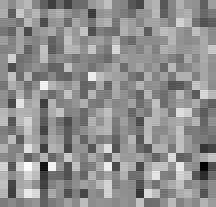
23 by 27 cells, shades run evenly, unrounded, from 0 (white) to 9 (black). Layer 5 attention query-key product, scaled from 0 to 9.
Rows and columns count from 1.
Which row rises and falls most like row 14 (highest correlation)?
22
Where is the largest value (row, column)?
19, 26
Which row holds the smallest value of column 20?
20
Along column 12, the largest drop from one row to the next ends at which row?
9
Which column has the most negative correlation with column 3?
2
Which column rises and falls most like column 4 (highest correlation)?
14
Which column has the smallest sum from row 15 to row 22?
4
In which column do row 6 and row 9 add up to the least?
12
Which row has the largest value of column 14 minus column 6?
10
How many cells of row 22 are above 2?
23
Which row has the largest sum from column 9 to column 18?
1
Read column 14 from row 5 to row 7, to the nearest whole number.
4 5 5
